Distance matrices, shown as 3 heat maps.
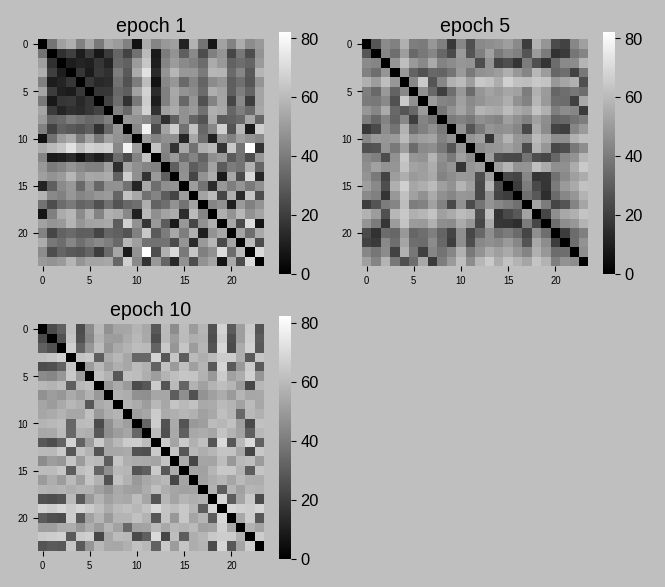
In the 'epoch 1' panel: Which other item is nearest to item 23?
19
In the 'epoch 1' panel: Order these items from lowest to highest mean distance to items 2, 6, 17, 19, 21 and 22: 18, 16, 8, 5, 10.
5, 8, 16, 10, 18
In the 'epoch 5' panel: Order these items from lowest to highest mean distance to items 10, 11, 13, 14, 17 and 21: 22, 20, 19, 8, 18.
20, 8, 19, 22, 18
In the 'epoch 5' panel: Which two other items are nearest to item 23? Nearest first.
7, 4
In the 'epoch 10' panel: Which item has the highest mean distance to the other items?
19
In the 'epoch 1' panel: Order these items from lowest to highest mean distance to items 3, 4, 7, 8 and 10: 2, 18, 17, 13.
2, 17, 13, 18
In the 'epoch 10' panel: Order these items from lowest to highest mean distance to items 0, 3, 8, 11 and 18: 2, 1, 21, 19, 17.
1, 2, 21, 17, 19
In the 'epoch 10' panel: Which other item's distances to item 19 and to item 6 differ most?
22
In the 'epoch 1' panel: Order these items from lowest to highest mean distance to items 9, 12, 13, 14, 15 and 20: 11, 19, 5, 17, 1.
1, 17, 5, 19, 11
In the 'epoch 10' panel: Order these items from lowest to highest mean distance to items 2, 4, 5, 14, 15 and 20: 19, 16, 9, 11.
16, 11, 9, 19
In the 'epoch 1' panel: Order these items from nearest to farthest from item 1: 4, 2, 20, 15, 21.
4, 2, 20, 15, 21
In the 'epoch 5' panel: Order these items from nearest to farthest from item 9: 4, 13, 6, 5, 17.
17, 5, 6, 13, 4
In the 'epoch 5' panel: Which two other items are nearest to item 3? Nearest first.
22, 6
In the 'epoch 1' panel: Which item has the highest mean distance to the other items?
11
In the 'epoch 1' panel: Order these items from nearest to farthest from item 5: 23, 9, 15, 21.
9, 21, 15, 23
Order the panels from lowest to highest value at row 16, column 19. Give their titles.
epoch 5, epoch 1, epoch 10
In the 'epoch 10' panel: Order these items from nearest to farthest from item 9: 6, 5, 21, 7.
21, 6, 7, 5
